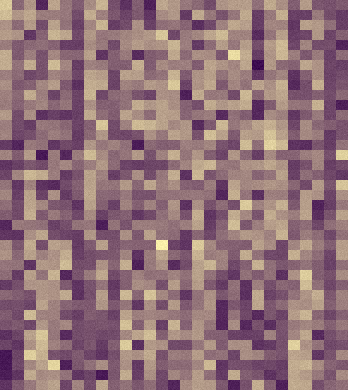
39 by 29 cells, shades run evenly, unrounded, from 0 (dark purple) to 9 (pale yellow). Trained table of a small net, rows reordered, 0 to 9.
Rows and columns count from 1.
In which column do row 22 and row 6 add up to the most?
20
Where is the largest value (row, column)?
25, 14
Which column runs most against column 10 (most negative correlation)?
26
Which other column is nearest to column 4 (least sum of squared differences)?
13
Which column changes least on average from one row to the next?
28
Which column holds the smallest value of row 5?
29
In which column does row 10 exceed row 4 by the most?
3
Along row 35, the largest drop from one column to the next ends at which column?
12
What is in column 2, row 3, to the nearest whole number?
4
